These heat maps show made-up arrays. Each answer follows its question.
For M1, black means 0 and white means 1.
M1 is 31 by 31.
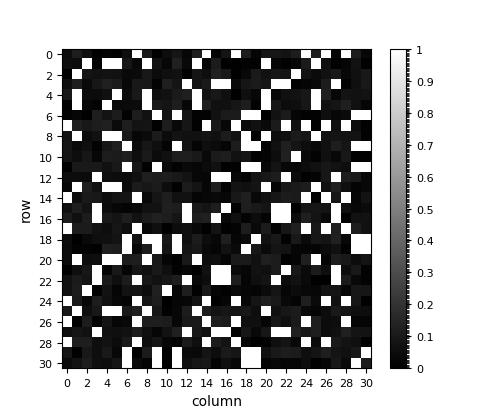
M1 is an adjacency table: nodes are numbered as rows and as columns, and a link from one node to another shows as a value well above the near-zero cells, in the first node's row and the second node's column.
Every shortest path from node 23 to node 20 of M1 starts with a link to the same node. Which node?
node 2
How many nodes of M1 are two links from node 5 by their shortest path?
2
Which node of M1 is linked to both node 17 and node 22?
node 7
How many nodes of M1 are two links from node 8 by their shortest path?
8
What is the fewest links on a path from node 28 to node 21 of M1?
3
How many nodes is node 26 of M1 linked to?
6
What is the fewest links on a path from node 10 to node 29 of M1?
6
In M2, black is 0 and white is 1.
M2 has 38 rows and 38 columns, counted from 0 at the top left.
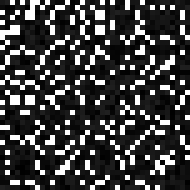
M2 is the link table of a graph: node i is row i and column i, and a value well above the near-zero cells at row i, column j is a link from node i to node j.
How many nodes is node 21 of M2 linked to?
4
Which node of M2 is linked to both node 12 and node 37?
node 18
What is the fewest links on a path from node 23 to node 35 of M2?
5
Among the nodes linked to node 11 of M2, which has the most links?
node 1
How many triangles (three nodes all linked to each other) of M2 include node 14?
5
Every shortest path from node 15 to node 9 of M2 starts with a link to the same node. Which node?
node 16
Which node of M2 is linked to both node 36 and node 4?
node 28
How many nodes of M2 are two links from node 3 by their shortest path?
9
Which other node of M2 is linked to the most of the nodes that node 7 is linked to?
node 13
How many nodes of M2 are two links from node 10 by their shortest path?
7
